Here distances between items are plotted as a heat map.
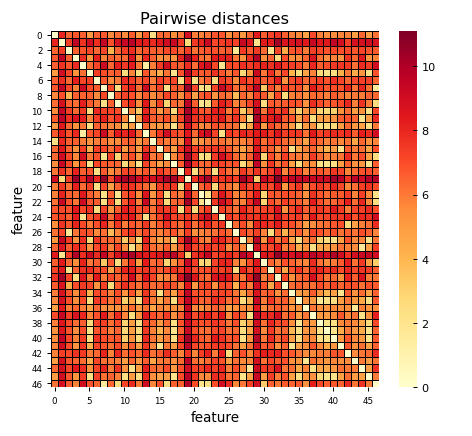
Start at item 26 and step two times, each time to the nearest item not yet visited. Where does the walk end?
31
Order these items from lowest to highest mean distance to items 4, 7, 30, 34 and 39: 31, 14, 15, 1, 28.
15, 14, 28, 31, 1
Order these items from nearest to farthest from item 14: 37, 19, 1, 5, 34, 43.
43, 5, 34, 37, 1, 19
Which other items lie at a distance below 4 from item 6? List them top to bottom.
18, 20, 23
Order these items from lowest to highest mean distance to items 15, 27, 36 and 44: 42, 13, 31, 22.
42, 22, 31, 13
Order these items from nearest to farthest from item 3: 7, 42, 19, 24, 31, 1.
7, 31, 42, 24, 1, 19
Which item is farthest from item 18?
32
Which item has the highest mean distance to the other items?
19
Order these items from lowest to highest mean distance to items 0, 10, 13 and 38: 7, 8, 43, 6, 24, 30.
43, 24, 8, 30, 6, 7
